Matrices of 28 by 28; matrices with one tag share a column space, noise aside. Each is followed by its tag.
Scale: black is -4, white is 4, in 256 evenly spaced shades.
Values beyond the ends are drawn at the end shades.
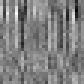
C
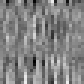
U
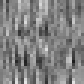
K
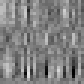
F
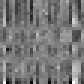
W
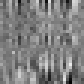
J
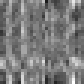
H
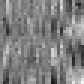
K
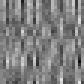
K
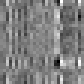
H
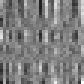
W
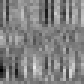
F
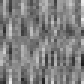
K
